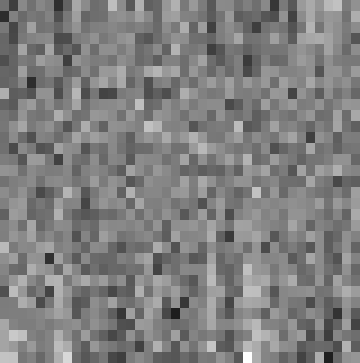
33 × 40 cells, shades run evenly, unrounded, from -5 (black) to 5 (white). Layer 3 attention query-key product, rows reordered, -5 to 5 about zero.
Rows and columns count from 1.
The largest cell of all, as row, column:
33, 28
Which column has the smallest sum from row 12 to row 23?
10
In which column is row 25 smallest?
18
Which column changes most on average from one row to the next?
35
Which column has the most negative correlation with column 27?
40
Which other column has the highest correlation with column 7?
2
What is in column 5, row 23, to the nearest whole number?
1
